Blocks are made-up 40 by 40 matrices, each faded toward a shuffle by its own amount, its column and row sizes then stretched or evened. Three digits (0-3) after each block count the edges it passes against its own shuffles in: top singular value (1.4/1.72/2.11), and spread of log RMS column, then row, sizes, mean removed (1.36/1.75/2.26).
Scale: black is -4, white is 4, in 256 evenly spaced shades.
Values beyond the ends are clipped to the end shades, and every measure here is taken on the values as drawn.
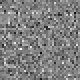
1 0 1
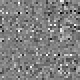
1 2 2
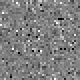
0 0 1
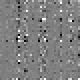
1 3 2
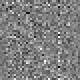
2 2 1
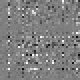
0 3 3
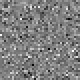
0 0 1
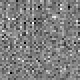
2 0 1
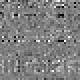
2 2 3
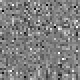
1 2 1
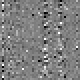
2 3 0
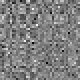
3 2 0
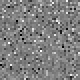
0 0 0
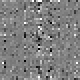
1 3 1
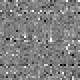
1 1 2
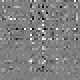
1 2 3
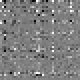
2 2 3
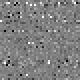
0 0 2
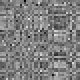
3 1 2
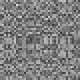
2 0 1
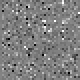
0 2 0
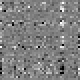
2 2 3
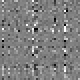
2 3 2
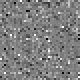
1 1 1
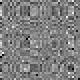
3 2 0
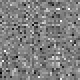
2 0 0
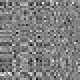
3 1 2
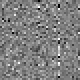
2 2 0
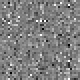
1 2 1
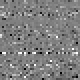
1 1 3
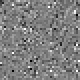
0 2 1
